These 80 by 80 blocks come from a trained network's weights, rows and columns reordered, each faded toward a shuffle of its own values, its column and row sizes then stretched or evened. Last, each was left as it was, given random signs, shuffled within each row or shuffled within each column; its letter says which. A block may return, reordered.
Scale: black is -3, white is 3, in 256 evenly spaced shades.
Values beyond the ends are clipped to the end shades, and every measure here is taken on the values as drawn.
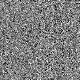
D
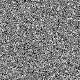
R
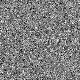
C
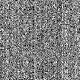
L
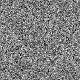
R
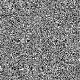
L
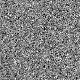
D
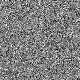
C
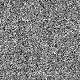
C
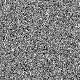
R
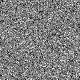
C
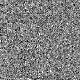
L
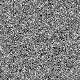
R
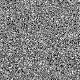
D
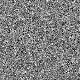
R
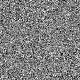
C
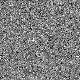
D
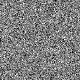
D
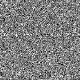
L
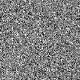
L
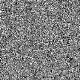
D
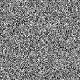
L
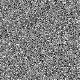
R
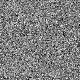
C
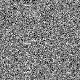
L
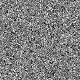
R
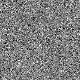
D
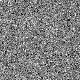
C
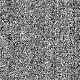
L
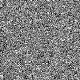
L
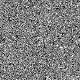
D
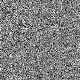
D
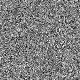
R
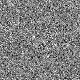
C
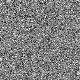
C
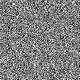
L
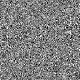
L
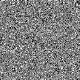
L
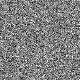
D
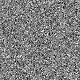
R
